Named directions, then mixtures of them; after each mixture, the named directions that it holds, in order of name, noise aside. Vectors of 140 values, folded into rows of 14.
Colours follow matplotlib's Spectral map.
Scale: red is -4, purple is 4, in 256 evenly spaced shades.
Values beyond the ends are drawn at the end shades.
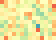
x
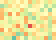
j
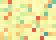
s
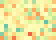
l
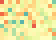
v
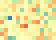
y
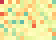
v.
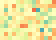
l, x, y.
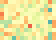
j, x.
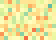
s, x.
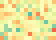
l.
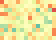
l, v, x.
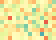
l, x, y.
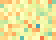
j, s, x.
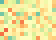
l, v, y.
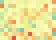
j, l, v.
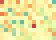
v.
